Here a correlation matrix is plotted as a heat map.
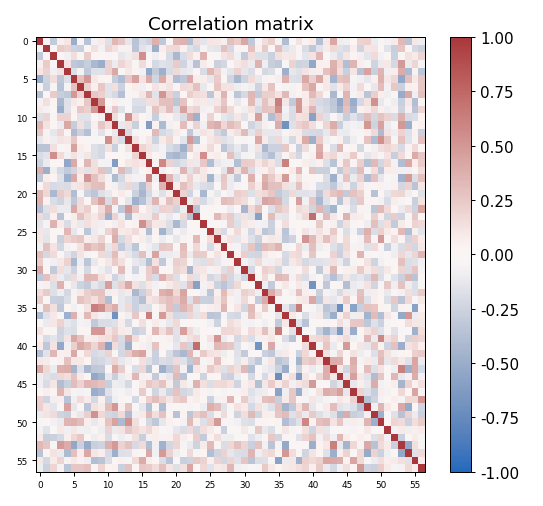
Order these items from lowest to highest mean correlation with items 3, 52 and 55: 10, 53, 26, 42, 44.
10, 26, 53, 42, 44
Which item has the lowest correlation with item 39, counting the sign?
37
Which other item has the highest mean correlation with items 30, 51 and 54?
16
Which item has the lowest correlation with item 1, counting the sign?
17
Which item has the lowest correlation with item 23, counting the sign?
32
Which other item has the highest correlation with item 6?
40
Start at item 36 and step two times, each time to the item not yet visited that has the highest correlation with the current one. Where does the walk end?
18
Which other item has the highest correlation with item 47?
56
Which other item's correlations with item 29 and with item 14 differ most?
5
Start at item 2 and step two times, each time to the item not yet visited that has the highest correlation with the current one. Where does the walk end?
24
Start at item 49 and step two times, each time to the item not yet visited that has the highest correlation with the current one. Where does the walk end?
35
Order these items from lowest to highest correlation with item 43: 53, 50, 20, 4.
50, 20, 4, 53
